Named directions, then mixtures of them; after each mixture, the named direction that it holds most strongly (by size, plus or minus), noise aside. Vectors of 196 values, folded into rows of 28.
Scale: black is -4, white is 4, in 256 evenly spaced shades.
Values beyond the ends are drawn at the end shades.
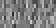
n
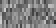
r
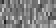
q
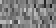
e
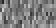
q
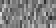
q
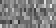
e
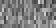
q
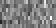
e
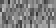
r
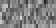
r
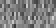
n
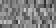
e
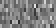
e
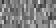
q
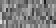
r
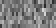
e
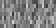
n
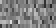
e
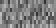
r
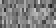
r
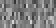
n
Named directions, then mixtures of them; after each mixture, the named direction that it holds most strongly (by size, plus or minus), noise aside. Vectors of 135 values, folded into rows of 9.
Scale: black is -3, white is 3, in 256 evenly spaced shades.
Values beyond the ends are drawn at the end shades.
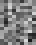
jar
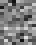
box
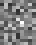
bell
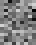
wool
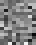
wool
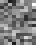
box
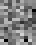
wool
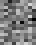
wool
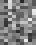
jar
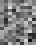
jar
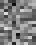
wool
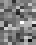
bell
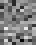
box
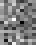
bell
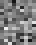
box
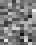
box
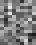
jar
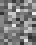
jar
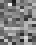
box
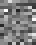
wool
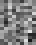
jar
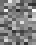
wool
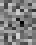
bell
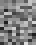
jar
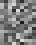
bell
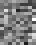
jar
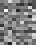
wool
